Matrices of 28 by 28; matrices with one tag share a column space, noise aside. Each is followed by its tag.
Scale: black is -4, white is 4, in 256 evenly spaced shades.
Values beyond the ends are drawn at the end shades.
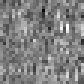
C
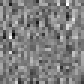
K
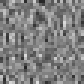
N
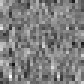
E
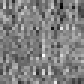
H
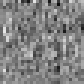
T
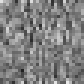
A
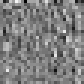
T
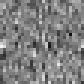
E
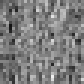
C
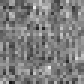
H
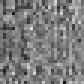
H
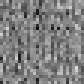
H
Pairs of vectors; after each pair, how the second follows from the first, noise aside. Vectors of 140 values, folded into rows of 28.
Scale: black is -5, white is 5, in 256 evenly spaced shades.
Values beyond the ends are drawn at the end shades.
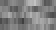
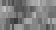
wrapped around, negated.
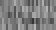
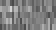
wrapped around, negated.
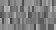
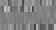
partly zeroed.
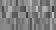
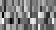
reversed, negated, scaled up.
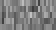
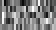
negated, scaled up.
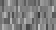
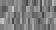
wrapped around, negated.
